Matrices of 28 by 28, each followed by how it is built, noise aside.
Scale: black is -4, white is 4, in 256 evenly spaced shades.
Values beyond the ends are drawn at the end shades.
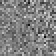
upper triangular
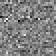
low rank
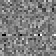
uneven rows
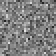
noise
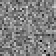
noise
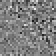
upper triangular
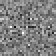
uneven rows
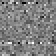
uneven rows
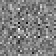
low rank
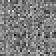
blocks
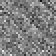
Toeplitz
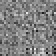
low rank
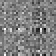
low rank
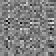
low rank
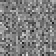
blocks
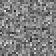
noise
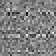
low rank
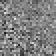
lower triangular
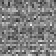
blocks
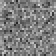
blocks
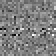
uneven rows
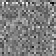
low rank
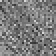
Toeplitz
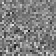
lower triangular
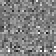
uneven rows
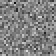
noise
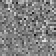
upper triangular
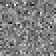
uneven rows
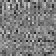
low rank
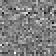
uneven rows
